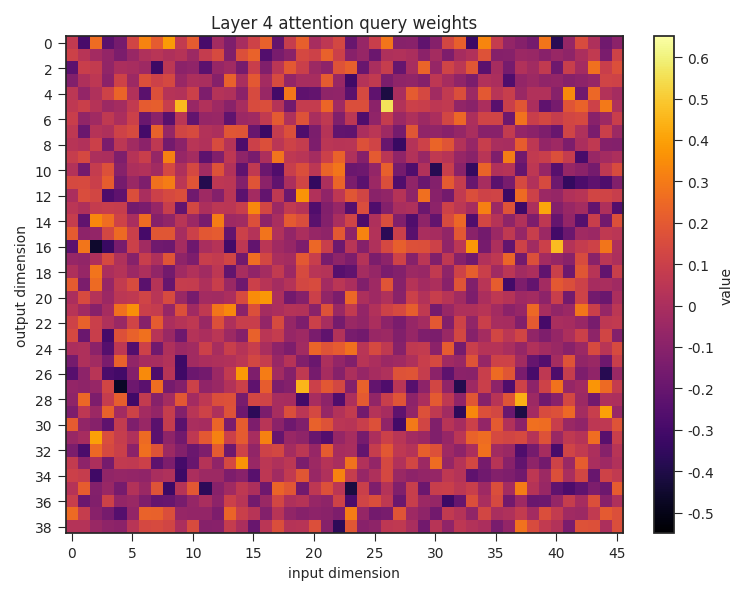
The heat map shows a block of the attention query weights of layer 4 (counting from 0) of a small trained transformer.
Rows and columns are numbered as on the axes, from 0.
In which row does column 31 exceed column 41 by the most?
11
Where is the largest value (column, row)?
26, 5
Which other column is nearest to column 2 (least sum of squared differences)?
34
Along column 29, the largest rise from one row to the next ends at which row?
12
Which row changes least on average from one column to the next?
1
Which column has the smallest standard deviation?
45
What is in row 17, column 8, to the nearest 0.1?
0.2
